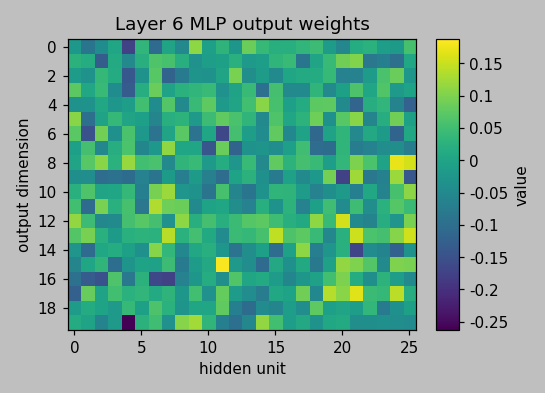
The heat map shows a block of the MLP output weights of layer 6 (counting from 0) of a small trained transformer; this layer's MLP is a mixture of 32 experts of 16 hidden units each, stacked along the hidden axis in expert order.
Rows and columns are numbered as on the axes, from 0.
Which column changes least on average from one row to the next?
16
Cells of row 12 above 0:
20
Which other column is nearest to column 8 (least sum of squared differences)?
0
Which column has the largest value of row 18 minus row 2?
4
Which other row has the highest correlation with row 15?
17
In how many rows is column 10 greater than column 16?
10
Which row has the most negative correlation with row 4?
8
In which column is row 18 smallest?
13
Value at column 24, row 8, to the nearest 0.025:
0.175
